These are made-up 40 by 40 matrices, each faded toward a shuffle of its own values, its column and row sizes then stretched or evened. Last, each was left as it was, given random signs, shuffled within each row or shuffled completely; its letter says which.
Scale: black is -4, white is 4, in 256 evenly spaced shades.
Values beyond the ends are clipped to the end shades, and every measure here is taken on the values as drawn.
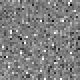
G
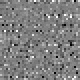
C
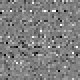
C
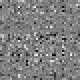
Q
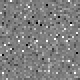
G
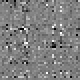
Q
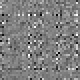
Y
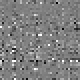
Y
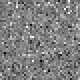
G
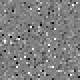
G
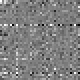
Y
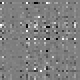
Y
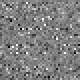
C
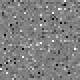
G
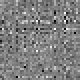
Y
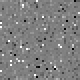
G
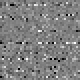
C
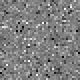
G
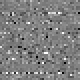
C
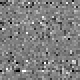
C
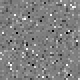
G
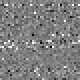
C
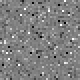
G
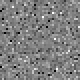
G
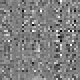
Y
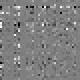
Y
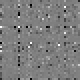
Q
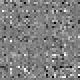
Q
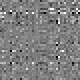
Y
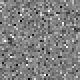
G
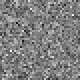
G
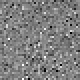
G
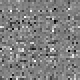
Q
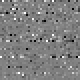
C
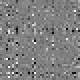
Y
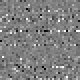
C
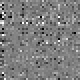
Q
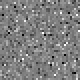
G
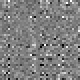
Y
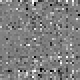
Q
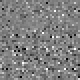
C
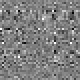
Y
